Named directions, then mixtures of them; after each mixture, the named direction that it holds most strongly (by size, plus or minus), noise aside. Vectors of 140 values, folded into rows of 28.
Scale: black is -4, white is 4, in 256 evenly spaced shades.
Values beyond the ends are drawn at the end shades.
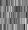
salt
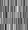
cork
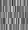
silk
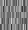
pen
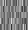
pen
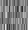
cork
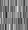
cork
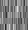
cork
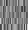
pen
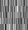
cork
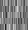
cork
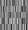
pen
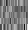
salt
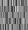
silk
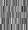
pen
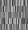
silk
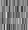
cork
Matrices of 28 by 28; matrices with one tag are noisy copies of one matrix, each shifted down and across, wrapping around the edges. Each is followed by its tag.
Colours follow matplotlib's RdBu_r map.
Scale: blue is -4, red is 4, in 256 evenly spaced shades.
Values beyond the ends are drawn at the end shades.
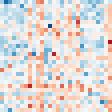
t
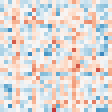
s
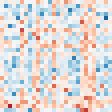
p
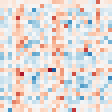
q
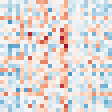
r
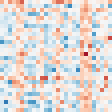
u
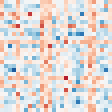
u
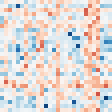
p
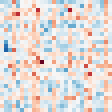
s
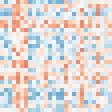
p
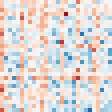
s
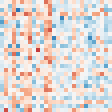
r
